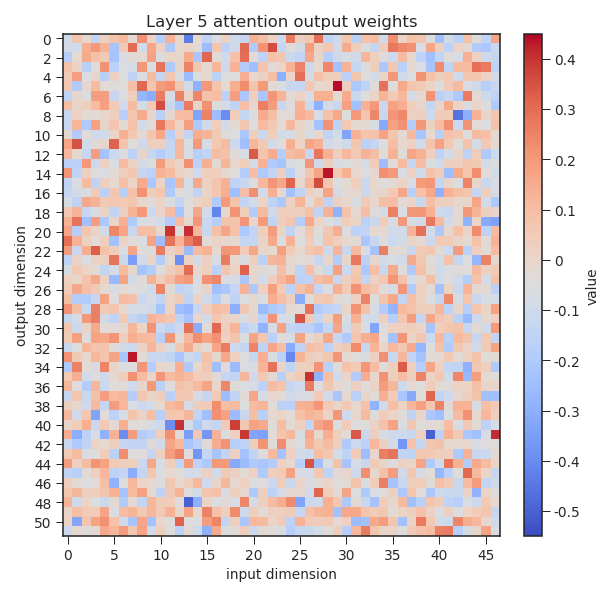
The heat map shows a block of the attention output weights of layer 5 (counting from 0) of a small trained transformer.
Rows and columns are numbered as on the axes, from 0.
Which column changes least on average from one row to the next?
33
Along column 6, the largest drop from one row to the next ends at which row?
41
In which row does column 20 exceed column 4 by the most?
12
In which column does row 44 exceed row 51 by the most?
26
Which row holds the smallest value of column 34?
9
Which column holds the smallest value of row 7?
27
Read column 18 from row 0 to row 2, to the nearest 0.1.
-0.1 -0.1 0.1
